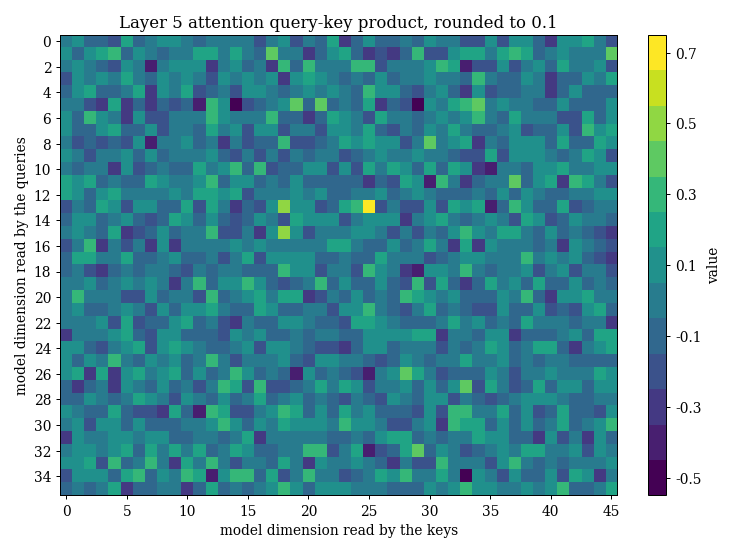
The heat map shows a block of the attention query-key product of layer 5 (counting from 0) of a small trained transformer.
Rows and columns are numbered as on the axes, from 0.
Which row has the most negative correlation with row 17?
7
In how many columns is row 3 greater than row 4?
23
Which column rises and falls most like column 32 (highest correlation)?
41
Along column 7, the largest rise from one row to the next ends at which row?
9
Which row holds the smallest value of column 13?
8
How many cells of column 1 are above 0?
18
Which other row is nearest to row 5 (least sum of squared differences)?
29
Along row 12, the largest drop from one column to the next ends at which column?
15
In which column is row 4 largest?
25
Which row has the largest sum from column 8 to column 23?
30
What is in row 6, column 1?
-0.1
